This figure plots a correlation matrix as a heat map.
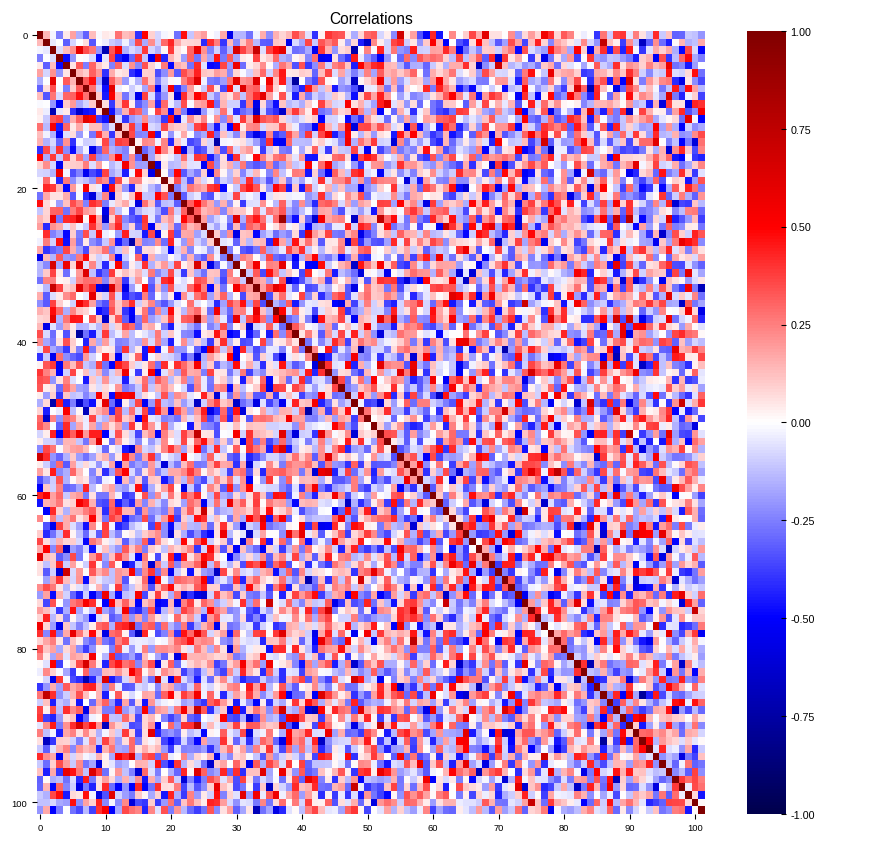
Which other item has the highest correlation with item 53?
9
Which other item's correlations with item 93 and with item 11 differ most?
20
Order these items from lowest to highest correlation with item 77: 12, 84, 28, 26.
84, 28, 26, 12
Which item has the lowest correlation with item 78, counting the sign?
15
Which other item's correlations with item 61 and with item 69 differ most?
25
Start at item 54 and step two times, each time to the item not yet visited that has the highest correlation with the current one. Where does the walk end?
24
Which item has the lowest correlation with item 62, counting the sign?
73
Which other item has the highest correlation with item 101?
10
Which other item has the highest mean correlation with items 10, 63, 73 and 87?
98
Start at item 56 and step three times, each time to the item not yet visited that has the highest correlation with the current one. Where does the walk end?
65
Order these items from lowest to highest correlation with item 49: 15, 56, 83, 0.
56, 83, 15, 0
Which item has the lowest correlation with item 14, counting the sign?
27
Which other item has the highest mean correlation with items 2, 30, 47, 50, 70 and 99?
12
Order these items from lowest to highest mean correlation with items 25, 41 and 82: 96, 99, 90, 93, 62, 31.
93, 96, 90, 99, 31, 62
